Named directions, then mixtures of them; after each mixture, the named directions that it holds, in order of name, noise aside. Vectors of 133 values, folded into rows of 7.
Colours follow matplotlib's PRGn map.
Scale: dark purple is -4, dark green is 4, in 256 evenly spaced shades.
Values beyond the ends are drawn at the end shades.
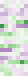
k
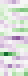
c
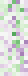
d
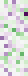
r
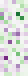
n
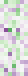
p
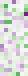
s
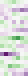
c.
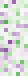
k, n, s.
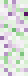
r.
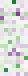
c, n, r.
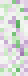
d.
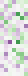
n, r.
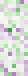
p.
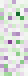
n.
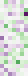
r.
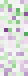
d, p, s.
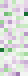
k, s.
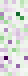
n.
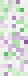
c, d.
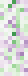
d.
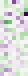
r, s.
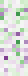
d, n.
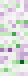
d, k.
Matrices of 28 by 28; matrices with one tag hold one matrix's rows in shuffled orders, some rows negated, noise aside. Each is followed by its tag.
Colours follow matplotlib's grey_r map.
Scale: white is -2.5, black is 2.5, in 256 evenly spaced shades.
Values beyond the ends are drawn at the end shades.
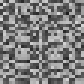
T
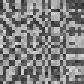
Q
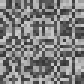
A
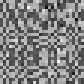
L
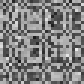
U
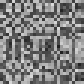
A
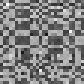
T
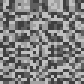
T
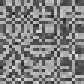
A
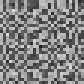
L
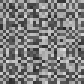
L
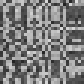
Q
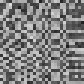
Q
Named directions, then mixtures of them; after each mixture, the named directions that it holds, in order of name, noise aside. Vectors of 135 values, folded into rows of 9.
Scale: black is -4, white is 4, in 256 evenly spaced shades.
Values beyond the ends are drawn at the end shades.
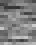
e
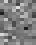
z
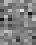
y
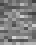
e, z.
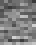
e, z.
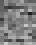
e, y.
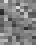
y, z.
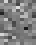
z.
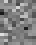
z.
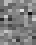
y.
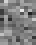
y, z.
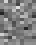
z.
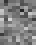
y, z.
